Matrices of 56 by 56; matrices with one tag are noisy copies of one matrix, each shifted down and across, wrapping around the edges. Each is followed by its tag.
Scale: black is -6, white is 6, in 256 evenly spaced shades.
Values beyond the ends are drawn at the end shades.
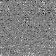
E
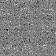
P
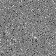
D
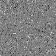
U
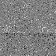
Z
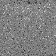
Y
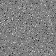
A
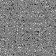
P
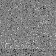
Z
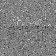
Z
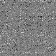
P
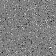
U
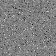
U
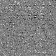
E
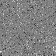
D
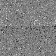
Z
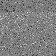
Y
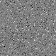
A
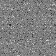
P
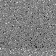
Y
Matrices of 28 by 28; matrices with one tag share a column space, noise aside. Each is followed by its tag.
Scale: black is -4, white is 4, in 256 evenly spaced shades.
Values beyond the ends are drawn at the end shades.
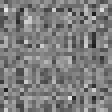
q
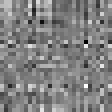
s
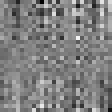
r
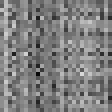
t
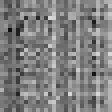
t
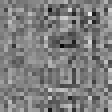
q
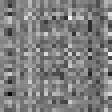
t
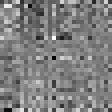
r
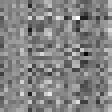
t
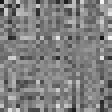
r
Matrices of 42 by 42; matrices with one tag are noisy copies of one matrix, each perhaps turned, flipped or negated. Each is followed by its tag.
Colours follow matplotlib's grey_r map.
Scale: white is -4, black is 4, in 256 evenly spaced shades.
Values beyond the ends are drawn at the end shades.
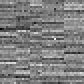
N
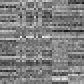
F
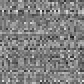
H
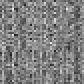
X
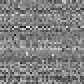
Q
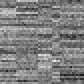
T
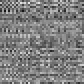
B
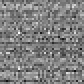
X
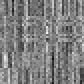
F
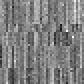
T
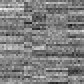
T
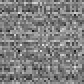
X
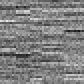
N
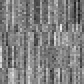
T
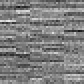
N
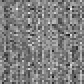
X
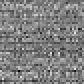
X
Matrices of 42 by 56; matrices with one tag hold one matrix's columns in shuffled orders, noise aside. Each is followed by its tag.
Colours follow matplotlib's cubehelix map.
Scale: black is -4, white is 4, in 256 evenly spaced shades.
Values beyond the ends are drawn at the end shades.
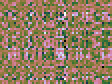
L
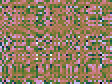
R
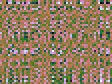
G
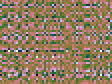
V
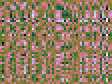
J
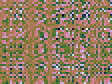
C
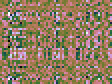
L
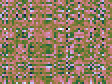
C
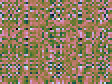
C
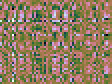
J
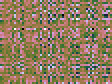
C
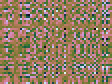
C
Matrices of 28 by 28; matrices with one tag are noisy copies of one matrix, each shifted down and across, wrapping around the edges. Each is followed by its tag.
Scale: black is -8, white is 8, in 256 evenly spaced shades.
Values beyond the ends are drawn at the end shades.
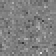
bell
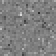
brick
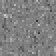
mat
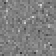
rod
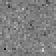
brick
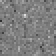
mat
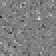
brick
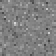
mat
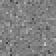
brick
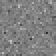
rod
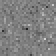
bell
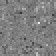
bell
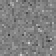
rod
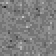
bell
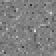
rod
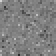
brick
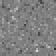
brick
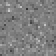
brick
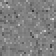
rod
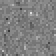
mat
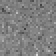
brick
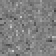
bell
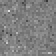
bell
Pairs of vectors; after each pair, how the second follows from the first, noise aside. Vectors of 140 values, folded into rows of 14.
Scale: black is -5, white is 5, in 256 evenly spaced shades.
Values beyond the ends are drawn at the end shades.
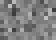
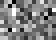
negated, scaled up.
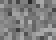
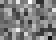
negated, scaled up.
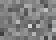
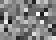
wrapped around, scaled up.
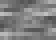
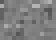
wrapped around, partly zeroed.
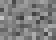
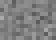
shrunk.
